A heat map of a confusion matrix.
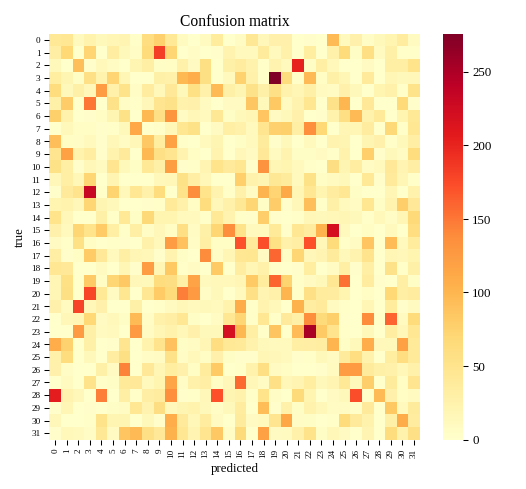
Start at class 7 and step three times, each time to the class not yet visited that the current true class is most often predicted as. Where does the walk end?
18
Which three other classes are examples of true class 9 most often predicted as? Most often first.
1, 8, 27
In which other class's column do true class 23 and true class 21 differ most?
22
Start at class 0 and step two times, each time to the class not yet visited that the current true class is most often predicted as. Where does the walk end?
30
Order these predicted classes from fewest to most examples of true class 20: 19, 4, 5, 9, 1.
5, 19, 4, 1, 9
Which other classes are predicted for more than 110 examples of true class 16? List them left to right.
10, 18, 22
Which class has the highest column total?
10
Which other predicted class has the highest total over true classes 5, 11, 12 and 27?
3
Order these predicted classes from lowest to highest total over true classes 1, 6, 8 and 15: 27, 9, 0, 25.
27, 25, 0, 9
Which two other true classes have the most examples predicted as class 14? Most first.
28, 4
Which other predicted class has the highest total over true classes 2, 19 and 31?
21
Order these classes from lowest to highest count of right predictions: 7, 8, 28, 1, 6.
6, 1, 8, 28, 7
